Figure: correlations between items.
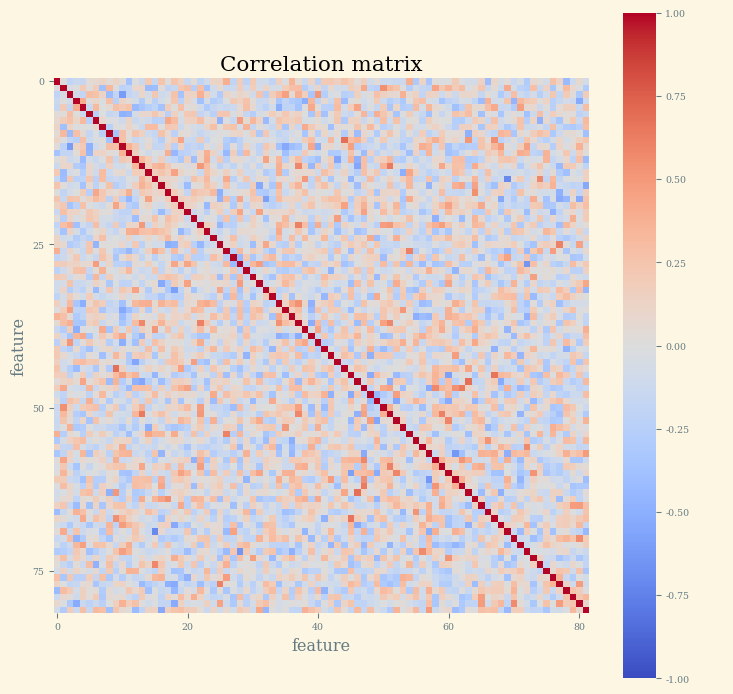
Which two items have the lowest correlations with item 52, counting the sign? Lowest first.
49, 45
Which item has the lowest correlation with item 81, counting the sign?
16
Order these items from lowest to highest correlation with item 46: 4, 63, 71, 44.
71, 44, 4, 63
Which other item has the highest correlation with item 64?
17
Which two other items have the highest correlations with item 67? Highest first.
45, 9
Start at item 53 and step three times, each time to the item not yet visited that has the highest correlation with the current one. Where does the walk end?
40
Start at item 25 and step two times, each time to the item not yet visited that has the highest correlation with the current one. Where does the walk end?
80
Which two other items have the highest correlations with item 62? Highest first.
47, 58
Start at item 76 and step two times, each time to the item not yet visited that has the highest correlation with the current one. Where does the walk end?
54
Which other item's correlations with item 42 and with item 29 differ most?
61
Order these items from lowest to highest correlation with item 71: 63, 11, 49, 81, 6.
49, 63, 81, 6, 11
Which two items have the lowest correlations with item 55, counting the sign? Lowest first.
36, 32
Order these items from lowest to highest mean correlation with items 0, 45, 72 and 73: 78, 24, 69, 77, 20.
20, 78, 24, 77, 69
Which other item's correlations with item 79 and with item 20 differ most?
65
